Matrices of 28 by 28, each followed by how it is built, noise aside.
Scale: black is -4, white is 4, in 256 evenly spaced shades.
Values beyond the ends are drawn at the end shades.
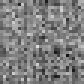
blocks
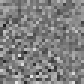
lower triangular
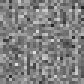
blocks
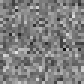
blocks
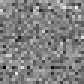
uneven rows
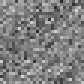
Hankel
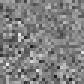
lower triangular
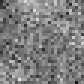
smooth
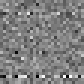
uneven rows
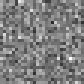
blocks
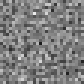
blocks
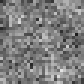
smooth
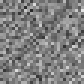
Hankel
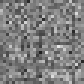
blocks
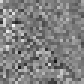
lower triangular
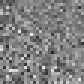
lower triangular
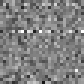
uneven rows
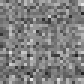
blocks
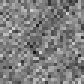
Hankel
